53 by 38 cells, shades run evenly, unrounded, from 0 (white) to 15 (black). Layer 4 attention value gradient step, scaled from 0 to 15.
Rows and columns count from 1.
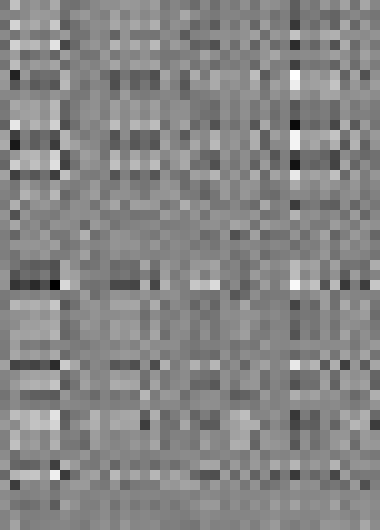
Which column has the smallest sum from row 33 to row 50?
6
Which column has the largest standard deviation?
30
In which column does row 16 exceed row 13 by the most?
2
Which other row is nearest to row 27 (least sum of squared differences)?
40
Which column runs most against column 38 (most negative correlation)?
5
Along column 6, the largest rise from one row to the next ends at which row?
18
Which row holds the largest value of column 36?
13
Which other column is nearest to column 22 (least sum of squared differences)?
7
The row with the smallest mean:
42
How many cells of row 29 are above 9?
13
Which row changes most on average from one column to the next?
29
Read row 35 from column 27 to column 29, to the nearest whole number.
6 7 7
